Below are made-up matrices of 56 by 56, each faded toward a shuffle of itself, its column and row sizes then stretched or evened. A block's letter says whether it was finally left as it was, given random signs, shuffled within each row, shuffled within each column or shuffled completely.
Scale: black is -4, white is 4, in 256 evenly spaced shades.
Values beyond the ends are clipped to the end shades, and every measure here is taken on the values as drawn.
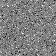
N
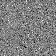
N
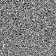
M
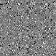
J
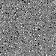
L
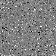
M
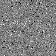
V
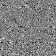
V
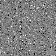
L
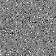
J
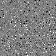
M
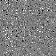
J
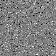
V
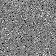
N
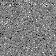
V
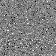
V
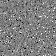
N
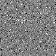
J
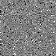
J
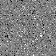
J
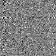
M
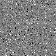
M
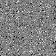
M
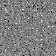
M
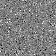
L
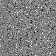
L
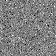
N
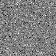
V
